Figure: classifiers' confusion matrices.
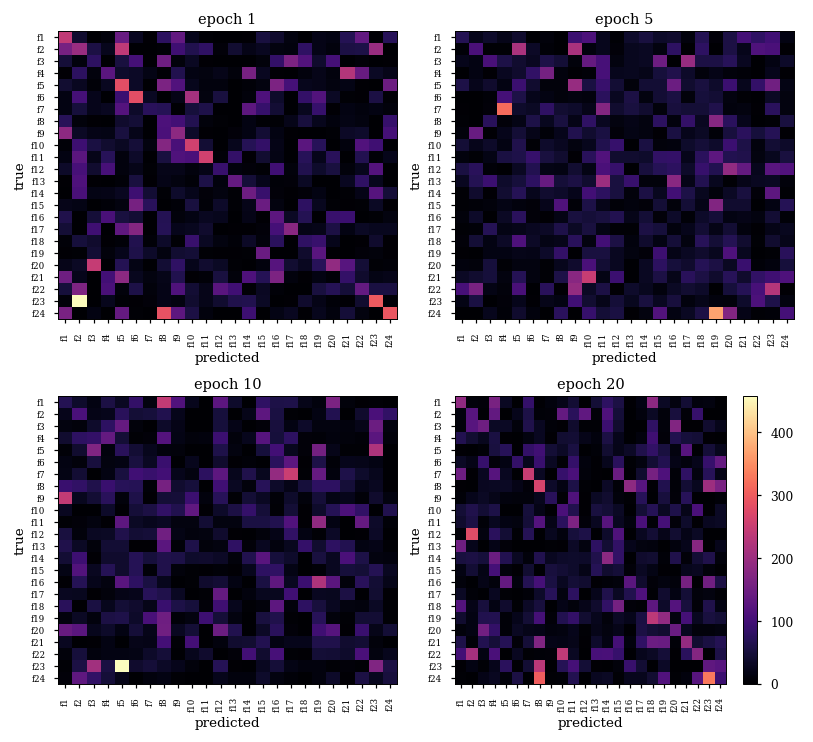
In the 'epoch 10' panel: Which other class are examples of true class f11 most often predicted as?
f19
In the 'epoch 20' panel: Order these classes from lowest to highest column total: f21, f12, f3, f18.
f12, f3, f21, f18
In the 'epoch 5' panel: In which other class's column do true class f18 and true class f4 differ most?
f7
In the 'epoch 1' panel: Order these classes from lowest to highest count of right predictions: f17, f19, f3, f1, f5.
f3, f19, f17, f1, f5
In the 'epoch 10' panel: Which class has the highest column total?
f8
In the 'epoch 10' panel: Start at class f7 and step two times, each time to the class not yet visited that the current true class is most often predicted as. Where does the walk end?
f12
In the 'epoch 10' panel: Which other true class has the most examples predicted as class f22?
f11
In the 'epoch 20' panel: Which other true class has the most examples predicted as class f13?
f22
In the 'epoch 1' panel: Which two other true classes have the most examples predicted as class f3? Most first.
f20, f17
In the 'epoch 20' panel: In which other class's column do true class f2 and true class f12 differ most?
f10
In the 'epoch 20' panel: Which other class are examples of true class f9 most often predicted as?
f11
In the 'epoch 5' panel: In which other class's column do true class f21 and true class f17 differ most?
f10
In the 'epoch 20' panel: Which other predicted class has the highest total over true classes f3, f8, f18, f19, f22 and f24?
f23
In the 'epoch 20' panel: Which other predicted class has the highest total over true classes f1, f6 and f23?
f8
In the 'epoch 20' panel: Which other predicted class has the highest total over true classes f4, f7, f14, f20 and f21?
f18
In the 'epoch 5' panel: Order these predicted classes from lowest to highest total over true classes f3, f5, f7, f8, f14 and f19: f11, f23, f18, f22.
f22, f18, f23, f11
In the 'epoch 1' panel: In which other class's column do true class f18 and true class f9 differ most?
f1
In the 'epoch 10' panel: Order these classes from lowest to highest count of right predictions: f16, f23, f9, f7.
f9, f7, f16, f23
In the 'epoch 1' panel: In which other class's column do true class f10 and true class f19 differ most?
f8
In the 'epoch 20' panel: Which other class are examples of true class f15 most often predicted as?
f4
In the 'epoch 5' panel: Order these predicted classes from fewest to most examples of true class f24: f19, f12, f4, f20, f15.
f4, f12, f15, f20, f19
